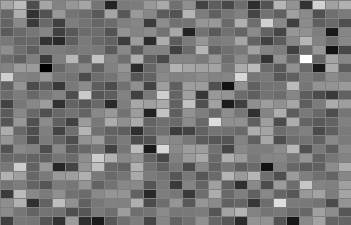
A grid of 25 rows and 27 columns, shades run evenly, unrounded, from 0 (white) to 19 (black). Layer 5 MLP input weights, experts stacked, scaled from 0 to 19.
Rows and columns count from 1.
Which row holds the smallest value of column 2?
19
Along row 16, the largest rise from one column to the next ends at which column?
22
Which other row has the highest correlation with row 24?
9
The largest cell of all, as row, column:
8, 4
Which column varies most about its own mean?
11
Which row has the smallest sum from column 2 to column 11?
20
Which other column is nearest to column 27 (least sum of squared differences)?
2
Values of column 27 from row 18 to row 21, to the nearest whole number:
9 6 9 7
